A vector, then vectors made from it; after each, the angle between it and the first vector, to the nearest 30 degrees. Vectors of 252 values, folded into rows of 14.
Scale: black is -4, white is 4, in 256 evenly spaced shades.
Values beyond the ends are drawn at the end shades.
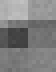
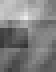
30 degrees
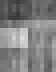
150 degrees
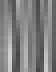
90 degrees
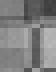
120 degrees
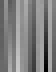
90 degrees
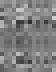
60 degrees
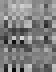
60 degrees
